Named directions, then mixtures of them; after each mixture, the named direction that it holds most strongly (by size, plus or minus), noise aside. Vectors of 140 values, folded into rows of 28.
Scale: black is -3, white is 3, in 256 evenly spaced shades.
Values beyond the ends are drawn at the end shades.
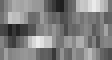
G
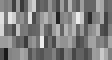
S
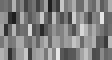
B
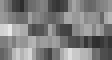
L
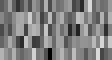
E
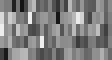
S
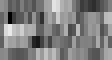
G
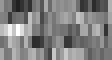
G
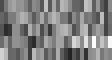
L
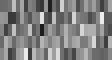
B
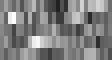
G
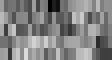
B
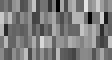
B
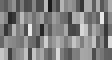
B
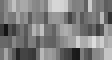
L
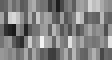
G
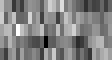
G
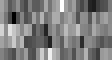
G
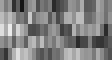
L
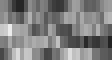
L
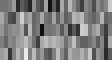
B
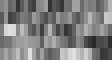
L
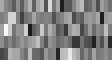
B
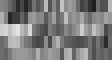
G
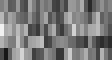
L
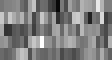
S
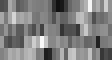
G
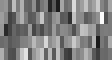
B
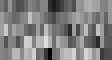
L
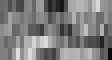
L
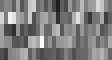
S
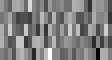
E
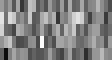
S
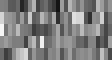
S
